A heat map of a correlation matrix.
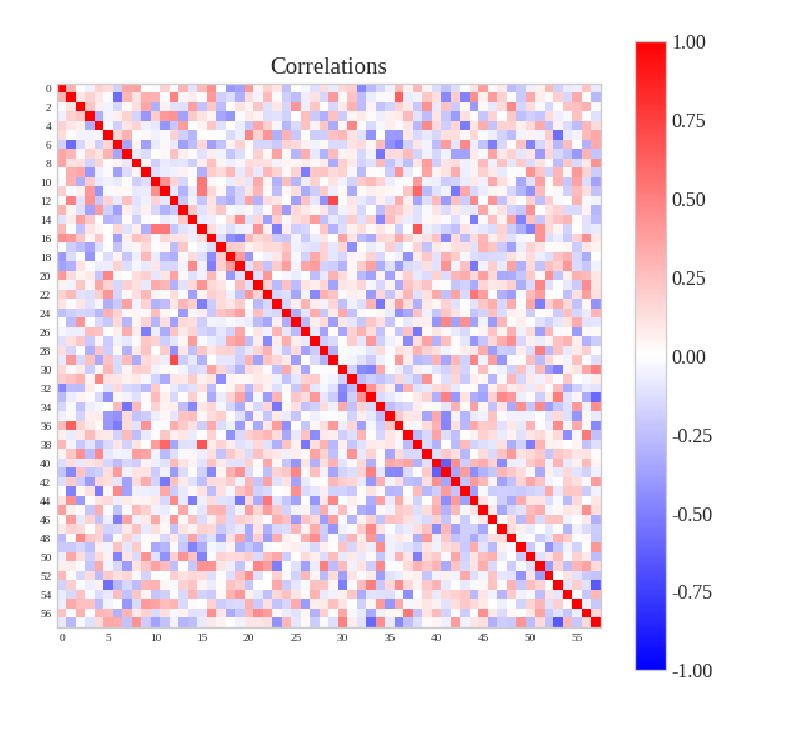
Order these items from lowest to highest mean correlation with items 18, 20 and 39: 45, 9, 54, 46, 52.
46, 52, 45, 54, 9
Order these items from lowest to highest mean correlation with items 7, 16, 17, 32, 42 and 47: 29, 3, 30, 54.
54, 3, 29, 30
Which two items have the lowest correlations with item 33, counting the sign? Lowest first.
57, 30
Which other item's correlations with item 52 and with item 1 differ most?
43
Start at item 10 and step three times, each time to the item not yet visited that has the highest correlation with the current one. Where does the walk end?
11
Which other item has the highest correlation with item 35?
40
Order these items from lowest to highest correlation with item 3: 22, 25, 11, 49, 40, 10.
49, 22, 25, 40, 10, 11
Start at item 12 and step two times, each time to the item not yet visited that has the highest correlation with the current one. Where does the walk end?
44
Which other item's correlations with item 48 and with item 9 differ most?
26
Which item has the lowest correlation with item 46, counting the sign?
6
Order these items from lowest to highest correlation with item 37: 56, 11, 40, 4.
4, 11, 40, 56
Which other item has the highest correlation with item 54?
19
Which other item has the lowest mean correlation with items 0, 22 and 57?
33
